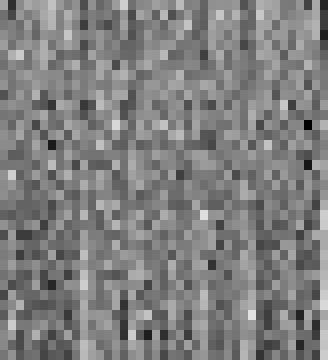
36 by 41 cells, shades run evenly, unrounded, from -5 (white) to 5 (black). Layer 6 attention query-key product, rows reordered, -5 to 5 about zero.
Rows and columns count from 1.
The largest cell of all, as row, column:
13, 39
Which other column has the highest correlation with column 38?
34
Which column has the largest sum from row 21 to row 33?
33
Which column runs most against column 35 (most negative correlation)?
22
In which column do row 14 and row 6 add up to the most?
26
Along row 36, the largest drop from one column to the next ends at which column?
41
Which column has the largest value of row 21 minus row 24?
40
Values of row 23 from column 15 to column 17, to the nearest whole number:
-2 0 -1
